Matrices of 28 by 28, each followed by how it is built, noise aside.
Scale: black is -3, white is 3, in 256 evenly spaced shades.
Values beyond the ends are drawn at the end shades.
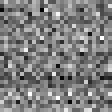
repeating columns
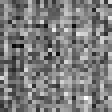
blocks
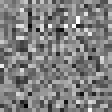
low rank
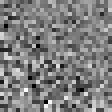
lower triangular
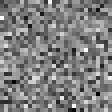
noise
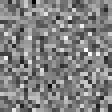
noise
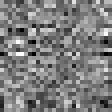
low rank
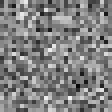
blocks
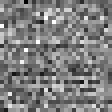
blocks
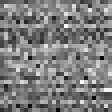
blocks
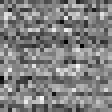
blocks
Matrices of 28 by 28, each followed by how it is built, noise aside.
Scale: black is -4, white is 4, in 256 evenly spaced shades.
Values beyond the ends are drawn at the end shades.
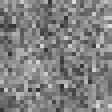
smooth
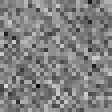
Toeplitz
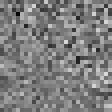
upper triangular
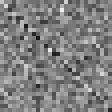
diagonal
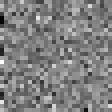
uneven columns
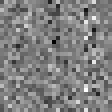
uneven columns
